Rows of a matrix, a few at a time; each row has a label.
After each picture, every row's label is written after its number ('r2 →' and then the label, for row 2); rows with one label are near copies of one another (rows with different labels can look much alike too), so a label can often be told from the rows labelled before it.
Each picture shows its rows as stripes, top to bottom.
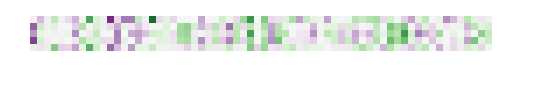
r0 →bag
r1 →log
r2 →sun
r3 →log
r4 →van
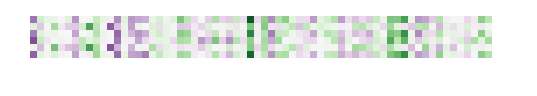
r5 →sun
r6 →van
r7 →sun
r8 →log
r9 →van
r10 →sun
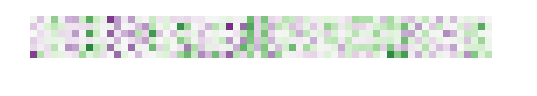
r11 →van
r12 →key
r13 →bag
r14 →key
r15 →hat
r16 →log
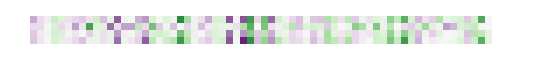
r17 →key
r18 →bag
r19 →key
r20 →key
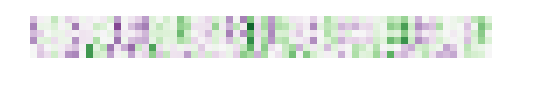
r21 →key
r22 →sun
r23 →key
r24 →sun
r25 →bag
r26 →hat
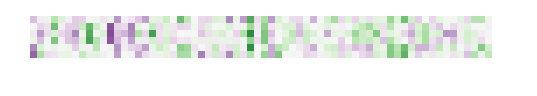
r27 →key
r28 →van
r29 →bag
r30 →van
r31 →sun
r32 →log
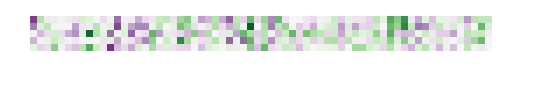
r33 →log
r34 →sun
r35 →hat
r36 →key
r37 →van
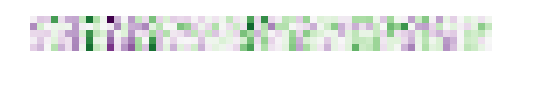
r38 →van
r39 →sun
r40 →hat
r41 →bag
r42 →bag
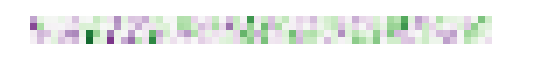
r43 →sun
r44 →log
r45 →hat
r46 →bag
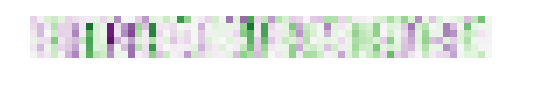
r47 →key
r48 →bag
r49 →bag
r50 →van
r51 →bag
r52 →hat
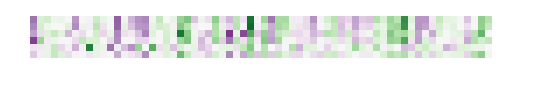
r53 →sun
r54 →sun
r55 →key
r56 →log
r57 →bag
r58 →key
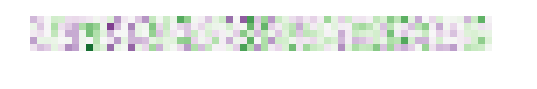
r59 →key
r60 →van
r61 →hat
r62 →sun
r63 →hat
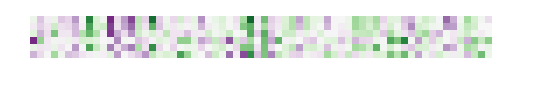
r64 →bag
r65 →bag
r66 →van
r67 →log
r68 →bag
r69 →key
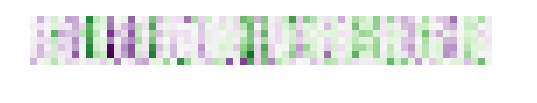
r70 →hat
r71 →bag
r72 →van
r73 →bag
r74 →bag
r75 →bag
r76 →key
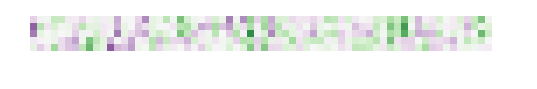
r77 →key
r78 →log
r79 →sun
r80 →hat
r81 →van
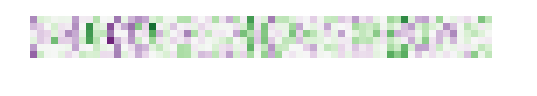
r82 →sun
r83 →bag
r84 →hat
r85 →van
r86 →sun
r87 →log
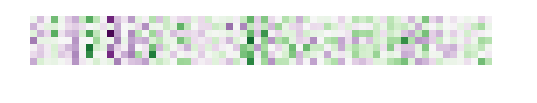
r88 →van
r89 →key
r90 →van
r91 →sun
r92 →hat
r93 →bag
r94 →sun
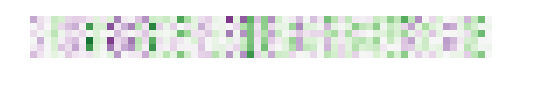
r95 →key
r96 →bag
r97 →key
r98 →bag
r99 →bag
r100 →key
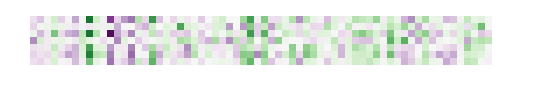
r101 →bag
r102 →key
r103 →van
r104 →log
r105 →hat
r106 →hat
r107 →bag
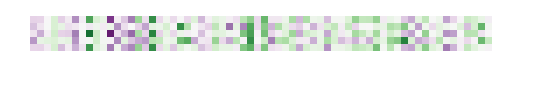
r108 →bag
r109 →key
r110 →bag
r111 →sun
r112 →bag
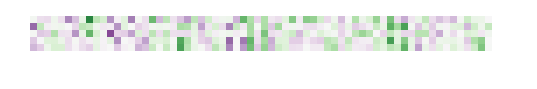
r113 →hat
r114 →log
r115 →van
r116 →key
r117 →key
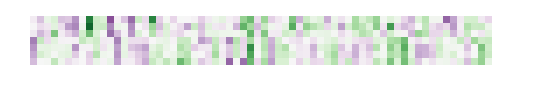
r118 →bag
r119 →hat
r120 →van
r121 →log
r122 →sun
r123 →sun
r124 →key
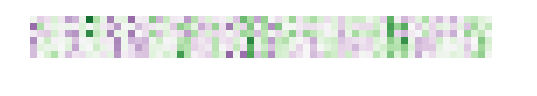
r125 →hat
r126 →log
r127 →hat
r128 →sun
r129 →sun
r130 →key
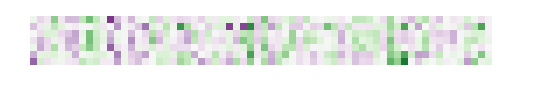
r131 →van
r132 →key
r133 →hat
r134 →hat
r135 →van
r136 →sun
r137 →log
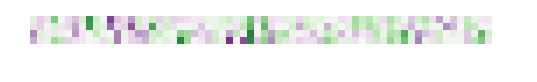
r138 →van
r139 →bag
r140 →sun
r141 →key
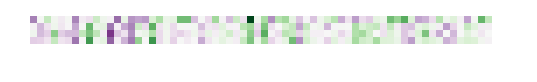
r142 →sun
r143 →bag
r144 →van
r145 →bag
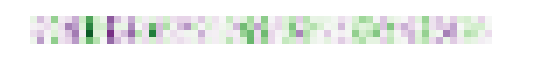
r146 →van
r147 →hat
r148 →bag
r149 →van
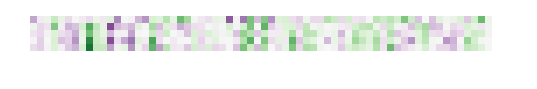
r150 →key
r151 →van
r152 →hat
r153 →bag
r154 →hat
